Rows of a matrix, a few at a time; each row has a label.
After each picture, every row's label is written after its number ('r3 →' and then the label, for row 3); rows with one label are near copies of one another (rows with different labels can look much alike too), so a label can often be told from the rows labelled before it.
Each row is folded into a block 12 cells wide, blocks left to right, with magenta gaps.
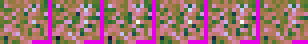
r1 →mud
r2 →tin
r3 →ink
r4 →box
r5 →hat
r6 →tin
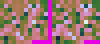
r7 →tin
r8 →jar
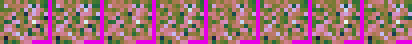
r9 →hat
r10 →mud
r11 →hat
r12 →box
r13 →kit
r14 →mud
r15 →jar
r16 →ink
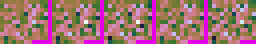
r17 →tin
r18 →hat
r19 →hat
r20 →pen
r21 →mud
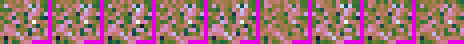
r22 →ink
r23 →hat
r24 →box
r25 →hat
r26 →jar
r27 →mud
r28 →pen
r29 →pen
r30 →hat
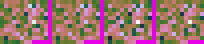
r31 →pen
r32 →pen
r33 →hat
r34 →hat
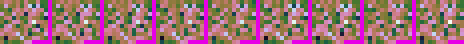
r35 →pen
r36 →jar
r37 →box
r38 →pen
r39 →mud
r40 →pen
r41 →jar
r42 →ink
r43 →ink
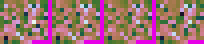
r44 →kit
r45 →pen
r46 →pen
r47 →tin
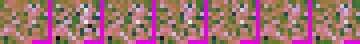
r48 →jar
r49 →box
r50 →box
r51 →ink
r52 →mud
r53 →tin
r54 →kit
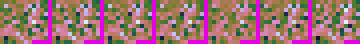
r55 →box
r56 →kit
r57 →kit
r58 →tin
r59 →ink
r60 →tin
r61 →box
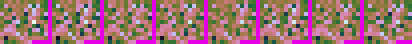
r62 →hat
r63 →box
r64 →pen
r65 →jar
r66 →kit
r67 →box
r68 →jar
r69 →tin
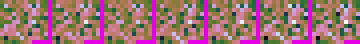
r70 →jar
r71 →ink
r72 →jar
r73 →box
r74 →pen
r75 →pen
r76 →hat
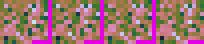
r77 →box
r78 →tin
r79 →pen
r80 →kit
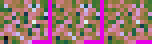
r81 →ink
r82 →pen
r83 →hat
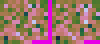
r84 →kit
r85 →box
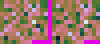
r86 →mud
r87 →ink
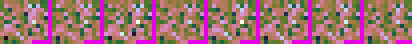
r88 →pen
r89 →ink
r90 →jar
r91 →pen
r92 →jar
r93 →pen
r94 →ink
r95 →box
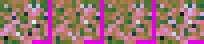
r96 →jar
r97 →pen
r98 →jar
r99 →tin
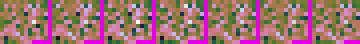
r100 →hat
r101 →tin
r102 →hat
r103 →pen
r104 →box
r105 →tin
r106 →pen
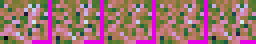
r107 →tin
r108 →kit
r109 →mud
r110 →box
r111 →jar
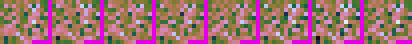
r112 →box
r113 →pen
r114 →mud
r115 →tin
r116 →hat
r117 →tin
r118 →ink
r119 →hat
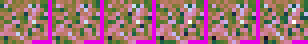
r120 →tin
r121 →mud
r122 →hat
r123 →jar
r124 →hat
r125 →box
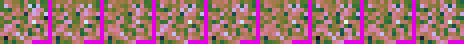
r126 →pen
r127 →hat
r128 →kit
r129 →mud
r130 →mud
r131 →pen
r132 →ink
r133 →mud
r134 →mud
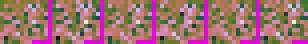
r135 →hat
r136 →ink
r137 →box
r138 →tin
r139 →box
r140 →jar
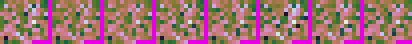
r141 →kit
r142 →kit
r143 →mud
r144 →kit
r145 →ink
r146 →tin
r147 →ink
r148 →jar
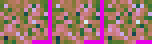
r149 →box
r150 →ink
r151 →jar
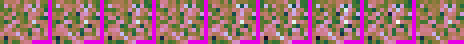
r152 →ink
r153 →ink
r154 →kit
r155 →pen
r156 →pen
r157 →kit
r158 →box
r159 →mud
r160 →tin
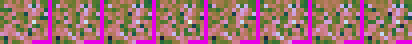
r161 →ink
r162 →kit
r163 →kit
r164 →hat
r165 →tin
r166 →kit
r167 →jar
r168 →tin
